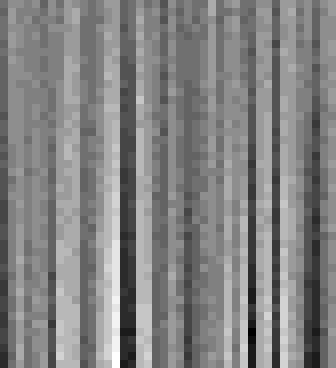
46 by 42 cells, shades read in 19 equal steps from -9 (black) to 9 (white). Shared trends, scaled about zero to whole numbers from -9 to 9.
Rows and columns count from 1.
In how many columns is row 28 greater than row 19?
17
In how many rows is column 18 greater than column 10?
32
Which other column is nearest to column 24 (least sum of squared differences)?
1
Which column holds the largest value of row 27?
15
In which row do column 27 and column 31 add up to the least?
3
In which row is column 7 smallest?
41
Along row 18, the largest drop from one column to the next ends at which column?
16
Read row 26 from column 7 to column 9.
-2 3 3
